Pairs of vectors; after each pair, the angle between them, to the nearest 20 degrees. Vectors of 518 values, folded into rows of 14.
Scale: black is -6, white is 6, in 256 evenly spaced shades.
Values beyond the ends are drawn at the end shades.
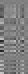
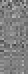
60 degrees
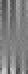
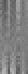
20 degrees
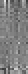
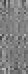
140 degrees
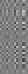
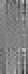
100 degrees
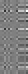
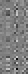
80 degrees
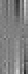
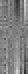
20 degrees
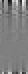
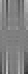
100 degrees
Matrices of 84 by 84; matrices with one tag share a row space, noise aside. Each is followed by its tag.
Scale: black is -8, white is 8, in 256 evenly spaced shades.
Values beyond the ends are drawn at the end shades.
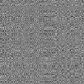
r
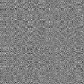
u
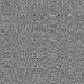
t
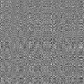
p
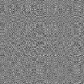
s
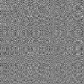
u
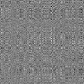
p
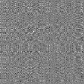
u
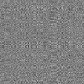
t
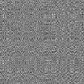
r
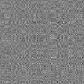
t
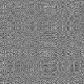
r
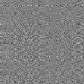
u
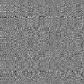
u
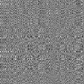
u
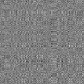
t
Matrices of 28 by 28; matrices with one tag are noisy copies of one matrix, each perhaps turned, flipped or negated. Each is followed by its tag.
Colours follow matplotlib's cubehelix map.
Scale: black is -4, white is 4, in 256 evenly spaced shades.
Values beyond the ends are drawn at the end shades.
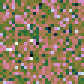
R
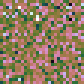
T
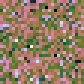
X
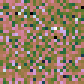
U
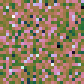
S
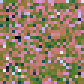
T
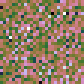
U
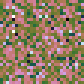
U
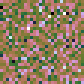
U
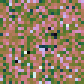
R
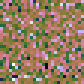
T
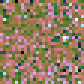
T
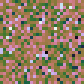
X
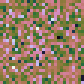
S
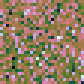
S
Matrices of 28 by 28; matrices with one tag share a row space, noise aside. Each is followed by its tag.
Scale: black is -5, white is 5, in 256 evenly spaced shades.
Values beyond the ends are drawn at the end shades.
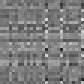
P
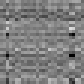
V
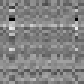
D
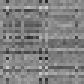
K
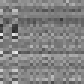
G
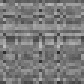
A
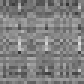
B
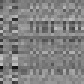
G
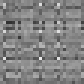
A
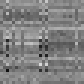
K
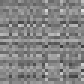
P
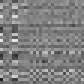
G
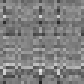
A
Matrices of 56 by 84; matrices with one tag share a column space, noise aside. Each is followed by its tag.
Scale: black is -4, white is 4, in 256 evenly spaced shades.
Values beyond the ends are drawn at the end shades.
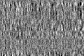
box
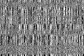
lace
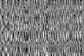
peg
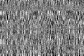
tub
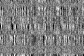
lace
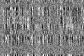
lace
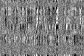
lace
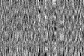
peg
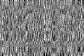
peg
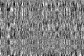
box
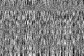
tub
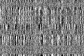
lace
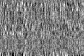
box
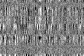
lace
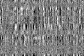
lace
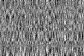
peg
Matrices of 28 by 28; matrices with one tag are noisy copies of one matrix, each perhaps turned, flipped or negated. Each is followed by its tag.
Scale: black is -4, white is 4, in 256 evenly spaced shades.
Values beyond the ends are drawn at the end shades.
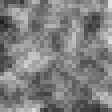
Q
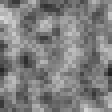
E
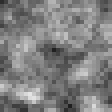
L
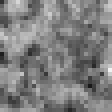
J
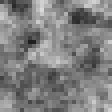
L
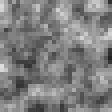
J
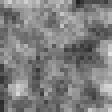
Q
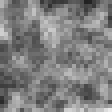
Q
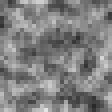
E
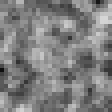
E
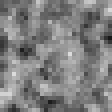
E
